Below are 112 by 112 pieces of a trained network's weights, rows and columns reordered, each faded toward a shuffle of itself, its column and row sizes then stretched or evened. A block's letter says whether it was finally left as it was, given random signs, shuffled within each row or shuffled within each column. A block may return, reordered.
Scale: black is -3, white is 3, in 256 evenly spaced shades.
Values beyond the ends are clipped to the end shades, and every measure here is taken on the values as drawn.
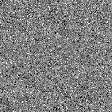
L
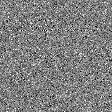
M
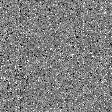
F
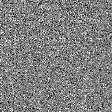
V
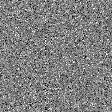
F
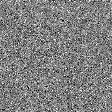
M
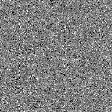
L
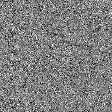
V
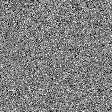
M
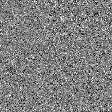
L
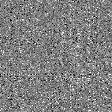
L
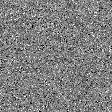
M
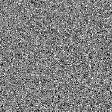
L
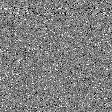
M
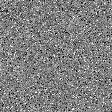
M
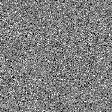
L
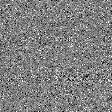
V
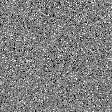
M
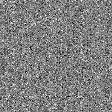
L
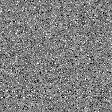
M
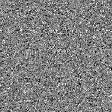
L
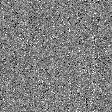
F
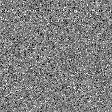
M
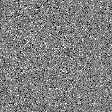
V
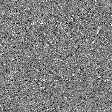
M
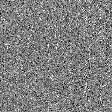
F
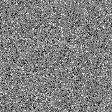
V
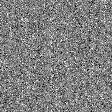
F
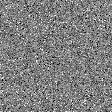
M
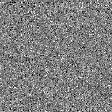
L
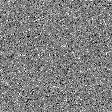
M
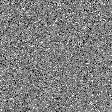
M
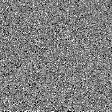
V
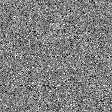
M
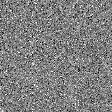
F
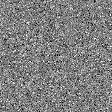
M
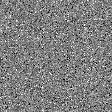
F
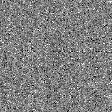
L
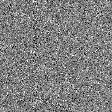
F
